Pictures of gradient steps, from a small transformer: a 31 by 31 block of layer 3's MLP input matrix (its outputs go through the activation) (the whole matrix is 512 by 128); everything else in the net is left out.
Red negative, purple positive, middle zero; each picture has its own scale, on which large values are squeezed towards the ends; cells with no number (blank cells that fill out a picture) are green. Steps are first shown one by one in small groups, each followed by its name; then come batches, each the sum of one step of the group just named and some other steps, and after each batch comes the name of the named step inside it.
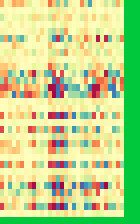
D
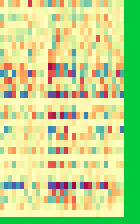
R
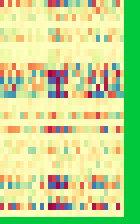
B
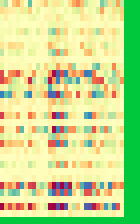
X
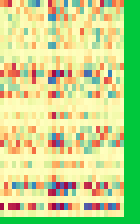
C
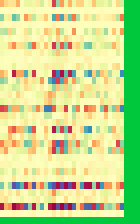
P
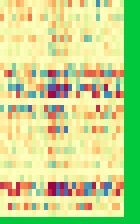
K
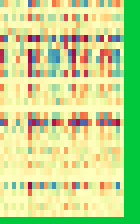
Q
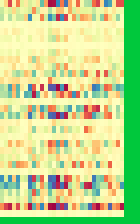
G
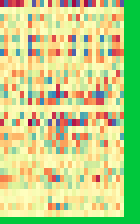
B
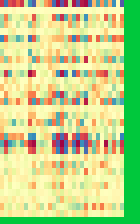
D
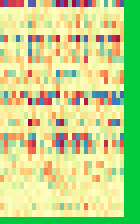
R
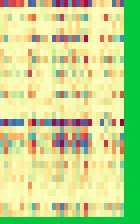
Q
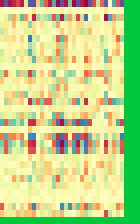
G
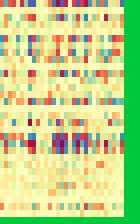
C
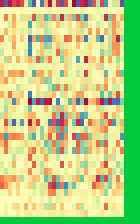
K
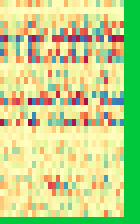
K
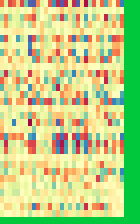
G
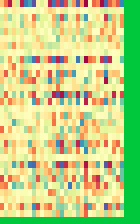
C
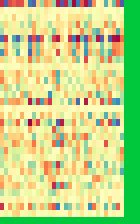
X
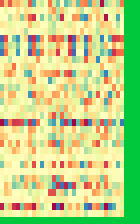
C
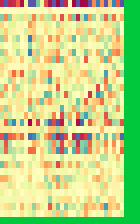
B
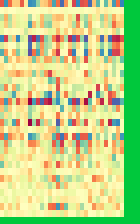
B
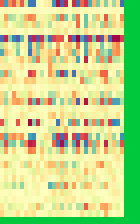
R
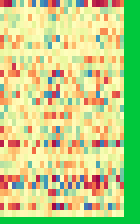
C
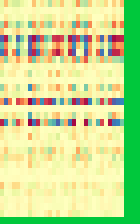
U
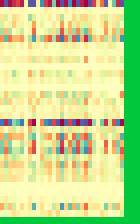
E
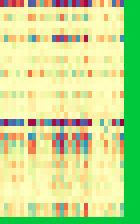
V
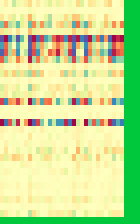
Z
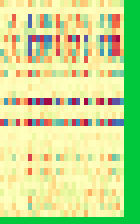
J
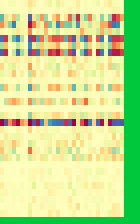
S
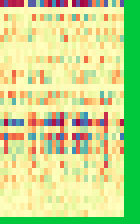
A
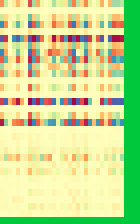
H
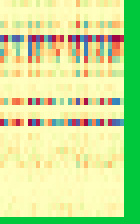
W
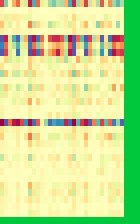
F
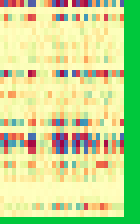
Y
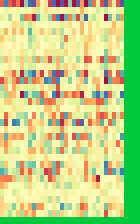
A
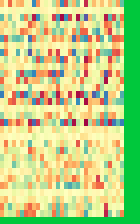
S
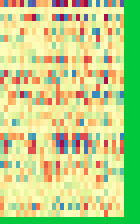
Y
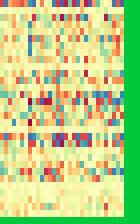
J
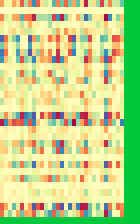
F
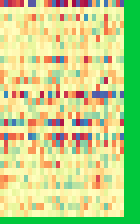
A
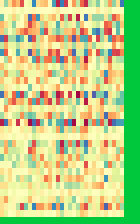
S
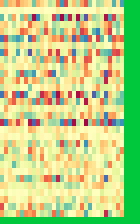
S
